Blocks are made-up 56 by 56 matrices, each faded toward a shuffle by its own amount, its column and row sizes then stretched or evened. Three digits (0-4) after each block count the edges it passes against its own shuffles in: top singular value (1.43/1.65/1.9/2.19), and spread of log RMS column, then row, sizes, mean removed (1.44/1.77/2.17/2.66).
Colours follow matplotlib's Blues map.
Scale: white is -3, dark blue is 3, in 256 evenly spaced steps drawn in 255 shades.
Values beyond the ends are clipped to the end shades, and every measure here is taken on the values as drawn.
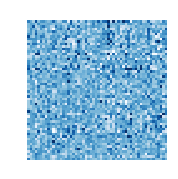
2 2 2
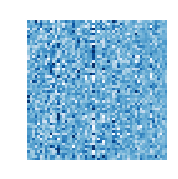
2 4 0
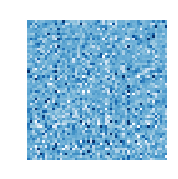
1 2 2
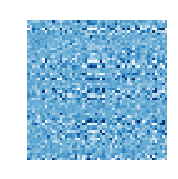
4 3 4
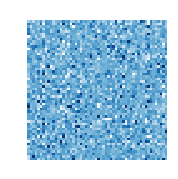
1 2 1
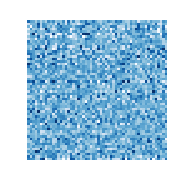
3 0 3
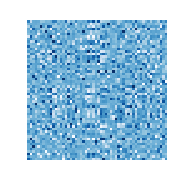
4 0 1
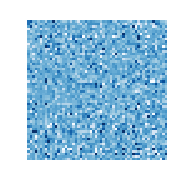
0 3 2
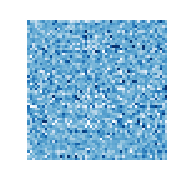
2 0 2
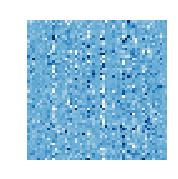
0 4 0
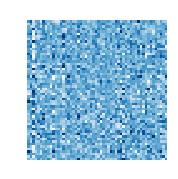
2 3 1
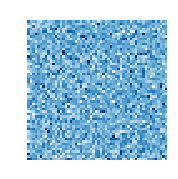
2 0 0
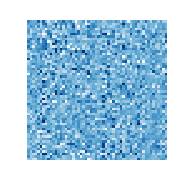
2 2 1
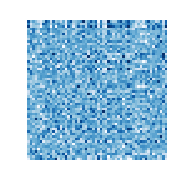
4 0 3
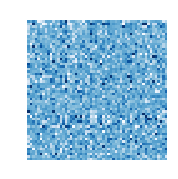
2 1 2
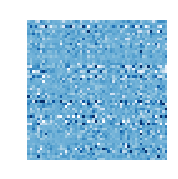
2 2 4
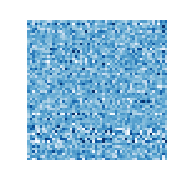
0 0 4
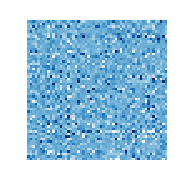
2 1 2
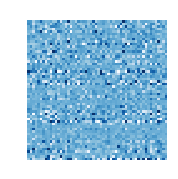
3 1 4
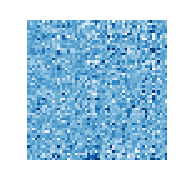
1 3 2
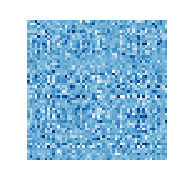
3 2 3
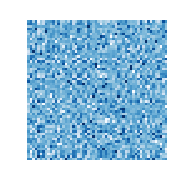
4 0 0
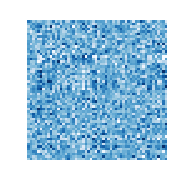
3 3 2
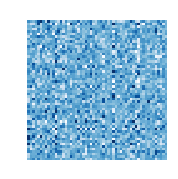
2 4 2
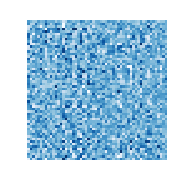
3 3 1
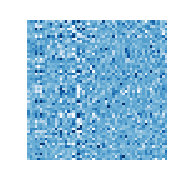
4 3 2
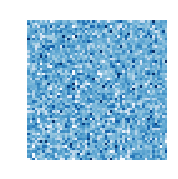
0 1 1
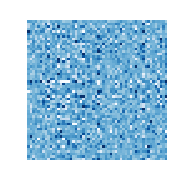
2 3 2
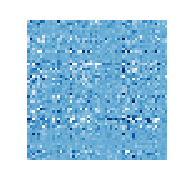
1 3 4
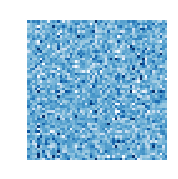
0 2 1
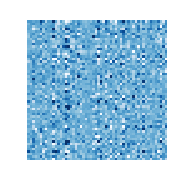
3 4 2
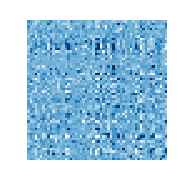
4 3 3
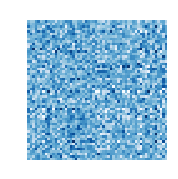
3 1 3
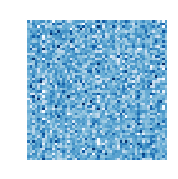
1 2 0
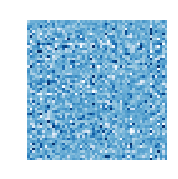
1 3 2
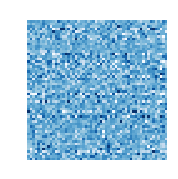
2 0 4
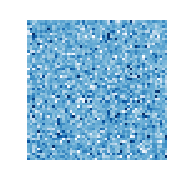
0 0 1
